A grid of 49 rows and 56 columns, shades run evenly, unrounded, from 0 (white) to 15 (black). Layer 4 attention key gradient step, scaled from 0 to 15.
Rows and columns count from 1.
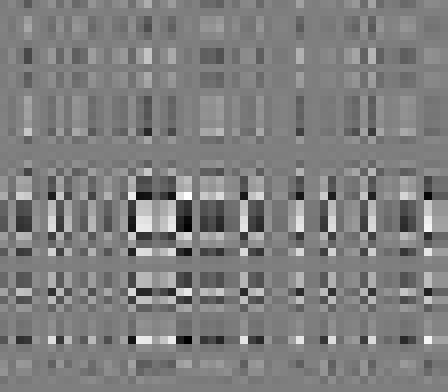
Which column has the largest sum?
24
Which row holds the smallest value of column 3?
25
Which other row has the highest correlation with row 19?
47
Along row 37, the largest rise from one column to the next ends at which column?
18
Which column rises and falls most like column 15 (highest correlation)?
13
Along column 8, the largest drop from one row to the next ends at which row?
30
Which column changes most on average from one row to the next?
19
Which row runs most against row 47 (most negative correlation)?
48
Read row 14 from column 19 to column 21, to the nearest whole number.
10 7 8
